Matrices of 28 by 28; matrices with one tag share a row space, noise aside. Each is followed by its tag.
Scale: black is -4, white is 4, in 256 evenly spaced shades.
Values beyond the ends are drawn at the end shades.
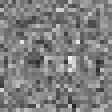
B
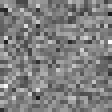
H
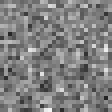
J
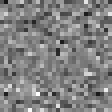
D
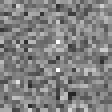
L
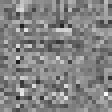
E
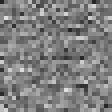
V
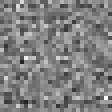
E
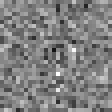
L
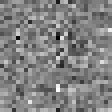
L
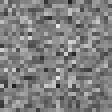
B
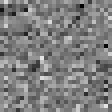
J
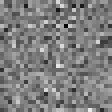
L
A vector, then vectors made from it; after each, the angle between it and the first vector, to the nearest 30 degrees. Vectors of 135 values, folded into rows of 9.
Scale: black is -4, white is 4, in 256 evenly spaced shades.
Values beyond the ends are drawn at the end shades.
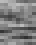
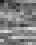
150 degrees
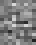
60 degrees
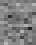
60 degrees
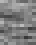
30 degrees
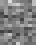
60 degrees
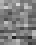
60 degrees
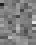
90 degrees
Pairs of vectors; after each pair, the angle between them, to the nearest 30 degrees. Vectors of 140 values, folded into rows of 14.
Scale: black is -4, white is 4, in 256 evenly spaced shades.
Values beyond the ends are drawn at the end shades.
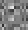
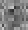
30 degrees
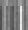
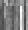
30 degrees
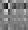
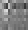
30 degrees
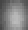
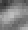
60 degrees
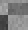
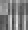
60 degrees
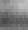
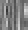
90 degrees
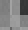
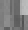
150 degrees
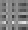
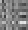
30 degrees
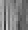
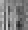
30 degrees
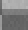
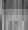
150 degrees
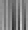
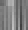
150 degrees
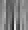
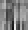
30 degrees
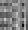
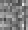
150 degrees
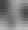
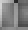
120 degrees
